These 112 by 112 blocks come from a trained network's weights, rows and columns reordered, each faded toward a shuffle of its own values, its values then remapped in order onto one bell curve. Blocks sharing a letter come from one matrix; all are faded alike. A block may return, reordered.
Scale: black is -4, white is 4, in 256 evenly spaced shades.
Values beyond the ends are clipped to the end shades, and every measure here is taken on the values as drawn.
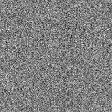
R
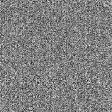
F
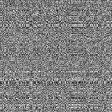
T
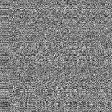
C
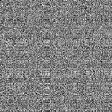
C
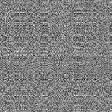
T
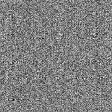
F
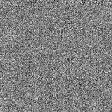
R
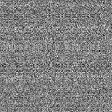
C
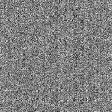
F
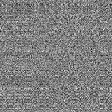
C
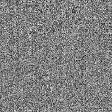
F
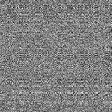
C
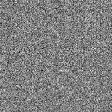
R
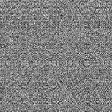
C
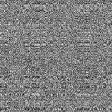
C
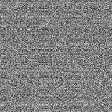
C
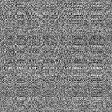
T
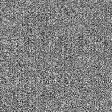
F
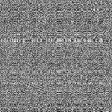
T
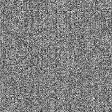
F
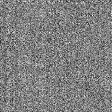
F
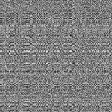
T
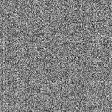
R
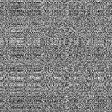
T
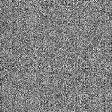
F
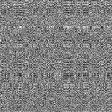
T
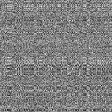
T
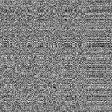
T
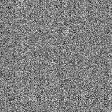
F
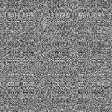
T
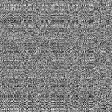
T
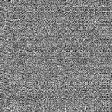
C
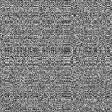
T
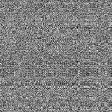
C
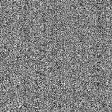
F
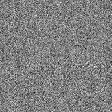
R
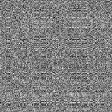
T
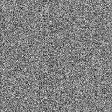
R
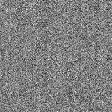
R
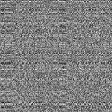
T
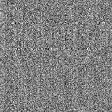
F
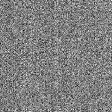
F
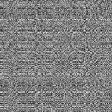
T
